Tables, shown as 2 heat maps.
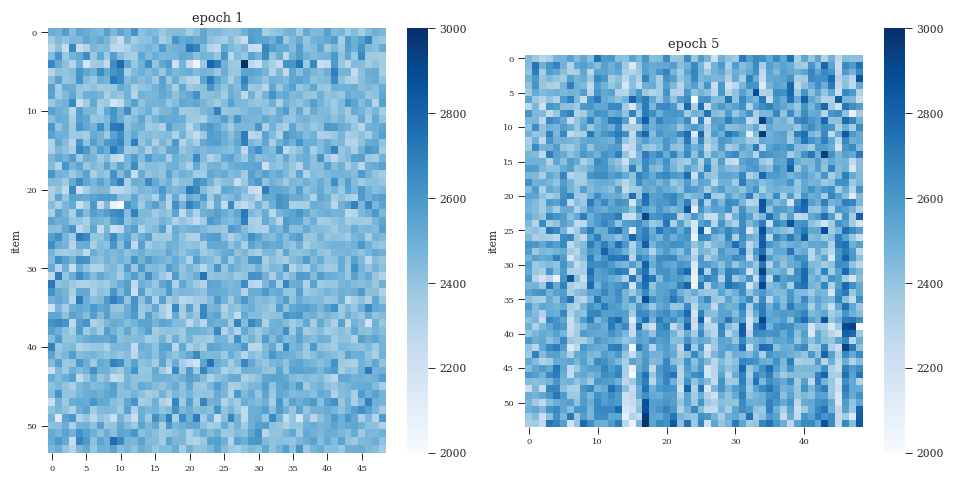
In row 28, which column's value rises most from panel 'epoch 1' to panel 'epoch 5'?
11
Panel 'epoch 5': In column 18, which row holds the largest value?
32
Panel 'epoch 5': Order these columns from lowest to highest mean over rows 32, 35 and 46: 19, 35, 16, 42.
35, 16, 19, 42
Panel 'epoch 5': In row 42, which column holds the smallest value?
15
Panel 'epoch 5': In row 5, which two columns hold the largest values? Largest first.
33, 38
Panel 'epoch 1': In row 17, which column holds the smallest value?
31
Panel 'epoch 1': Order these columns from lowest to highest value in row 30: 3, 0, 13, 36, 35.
3, 35, 36, 0, 13
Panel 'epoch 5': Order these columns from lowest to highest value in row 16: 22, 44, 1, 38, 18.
22, 18, 1, 44, 38
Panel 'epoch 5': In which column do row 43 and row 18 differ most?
43
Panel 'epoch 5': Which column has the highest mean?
17
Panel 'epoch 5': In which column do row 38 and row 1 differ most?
34
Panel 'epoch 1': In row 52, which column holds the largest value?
9
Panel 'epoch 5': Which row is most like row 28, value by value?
36
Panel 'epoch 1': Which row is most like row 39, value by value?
46
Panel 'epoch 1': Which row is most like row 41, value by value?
8
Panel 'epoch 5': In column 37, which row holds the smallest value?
52
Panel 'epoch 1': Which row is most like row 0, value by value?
51
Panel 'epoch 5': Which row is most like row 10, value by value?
19
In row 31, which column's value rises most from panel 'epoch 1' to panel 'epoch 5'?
34
